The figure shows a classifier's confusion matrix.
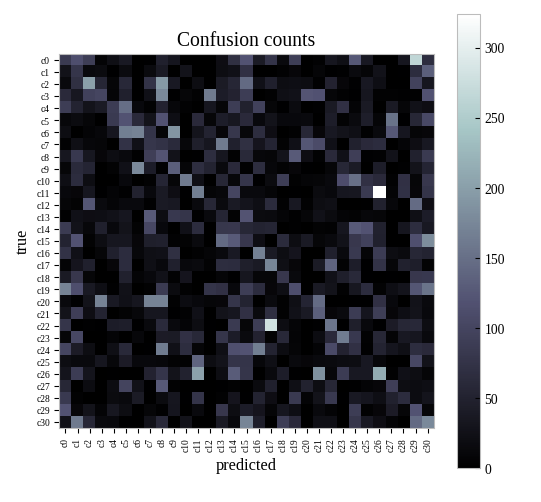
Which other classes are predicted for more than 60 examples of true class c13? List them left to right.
c7, c9, c10, c15
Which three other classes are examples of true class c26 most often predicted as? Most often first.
c11, c21, c14
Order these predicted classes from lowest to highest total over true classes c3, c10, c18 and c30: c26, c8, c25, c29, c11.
c11, c26, c25, c29, c8
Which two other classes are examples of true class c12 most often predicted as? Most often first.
c29, c2
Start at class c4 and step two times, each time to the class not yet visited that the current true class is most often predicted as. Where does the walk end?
c27
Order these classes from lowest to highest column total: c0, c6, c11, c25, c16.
c6, c25, c11, c16, c0
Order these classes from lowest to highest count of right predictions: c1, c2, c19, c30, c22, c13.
c13, c1, c19, c22, c30, c2
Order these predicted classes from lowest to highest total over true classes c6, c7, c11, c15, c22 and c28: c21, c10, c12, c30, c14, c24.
c10, c12, c21, c24, c30, c14
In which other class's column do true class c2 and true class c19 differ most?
c0
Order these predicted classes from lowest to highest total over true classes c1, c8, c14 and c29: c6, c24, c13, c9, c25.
c6, c9, c25, c13, c24
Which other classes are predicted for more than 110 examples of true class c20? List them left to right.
c3, c7, c8, c21
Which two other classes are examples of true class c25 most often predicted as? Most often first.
c11, c29
